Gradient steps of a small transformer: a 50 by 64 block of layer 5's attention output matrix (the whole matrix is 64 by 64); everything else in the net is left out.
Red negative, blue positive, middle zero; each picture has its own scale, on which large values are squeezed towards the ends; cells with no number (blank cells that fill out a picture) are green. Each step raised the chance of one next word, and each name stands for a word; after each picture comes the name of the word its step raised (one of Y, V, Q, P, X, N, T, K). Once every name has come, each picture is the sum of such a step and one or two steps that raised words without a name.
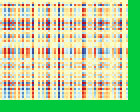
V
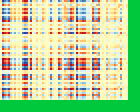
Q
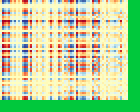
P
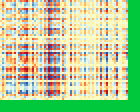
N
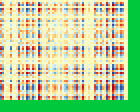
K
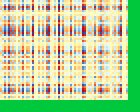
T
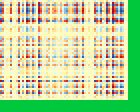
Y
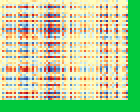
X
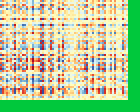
Q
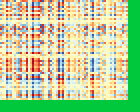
N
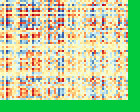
V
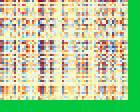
P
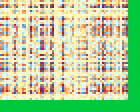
T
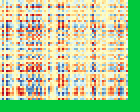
X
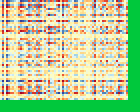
Y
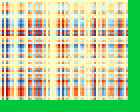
P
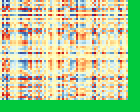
V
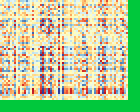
N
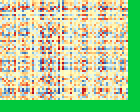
T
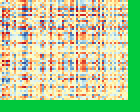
X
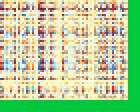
T
